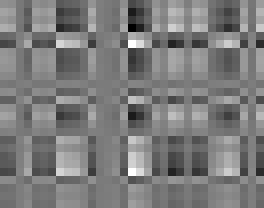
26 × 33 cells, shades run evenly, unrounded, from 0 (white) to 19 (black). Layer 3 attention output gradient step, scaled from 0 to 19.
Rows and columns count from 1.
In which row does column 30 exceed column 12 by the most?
4
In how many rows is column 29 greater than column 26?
14
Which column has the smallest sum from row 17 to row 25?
17
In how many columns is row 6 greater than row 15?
17
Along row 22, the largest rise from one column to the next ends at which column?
31
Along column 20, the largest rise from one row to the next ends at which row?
5
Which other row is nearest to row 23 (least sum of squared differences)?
12
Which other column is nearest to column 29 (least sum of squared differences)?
8
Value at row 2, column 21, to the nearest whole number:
9
